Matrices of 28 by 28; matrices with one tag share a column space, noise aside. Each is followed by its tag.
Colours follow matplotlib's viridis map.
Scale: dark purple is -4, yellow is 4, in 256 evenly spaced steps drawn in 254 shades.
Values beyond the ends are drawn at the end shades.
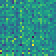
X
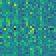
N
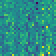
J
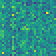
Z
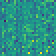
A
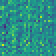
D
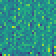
J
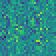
N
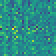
N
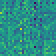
Z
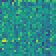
A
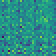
X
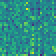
J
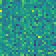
X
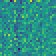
A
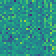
N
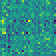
D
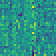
J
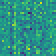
Z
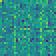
N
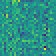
A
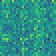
A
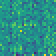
J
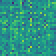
Z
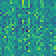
N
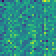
A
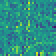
J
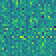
N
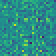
X
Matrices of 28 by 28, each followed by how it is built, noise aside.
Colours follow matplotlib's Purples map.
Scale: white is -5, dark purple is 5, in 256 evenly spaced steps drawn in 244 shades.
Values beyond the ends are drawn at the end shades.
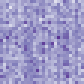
blocks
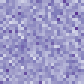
Toeplitz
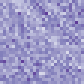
Toeplitz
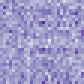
blocks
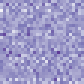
repeating columns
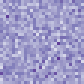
noise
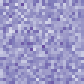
repeating columns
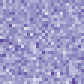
noise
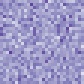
repeating columns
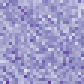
Toeplitz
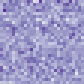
repeating columns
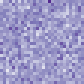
noise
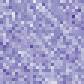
Toeplitz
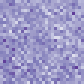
Toeplitz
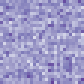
blocks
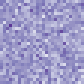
noise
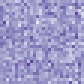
blocks
